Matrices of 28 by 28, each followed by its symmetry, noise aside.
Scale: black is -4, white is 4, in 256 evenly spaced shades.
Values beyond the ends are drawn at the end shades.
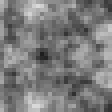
mirrored top to bottom.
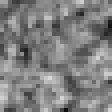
no symmetry.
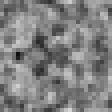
mirrored top to bottom.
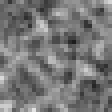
symmetric across the other diagonal.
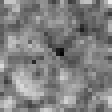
symmetric across the other diagonal.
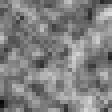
no symmetry.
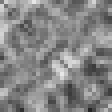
symmetric.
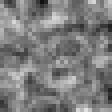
no symmetry.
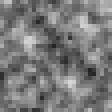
symmetric across the other diagonal.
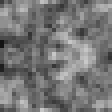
mirrored top to bottom.
